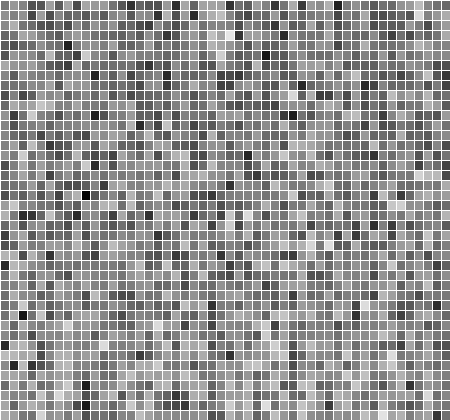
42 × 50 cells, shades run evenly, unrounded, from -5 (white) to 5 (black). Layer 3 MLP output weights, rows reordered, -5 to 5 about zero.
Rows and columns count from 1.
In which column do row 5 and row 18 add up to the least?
47
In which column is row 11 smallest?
5
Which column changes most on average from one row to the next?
32
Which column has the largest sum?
42
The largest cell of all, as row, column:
20, 10
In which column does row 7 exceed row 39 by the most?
8
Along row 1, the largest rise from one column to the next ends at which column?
38
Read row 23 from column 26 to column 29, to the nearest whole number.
-3 2 -1 0
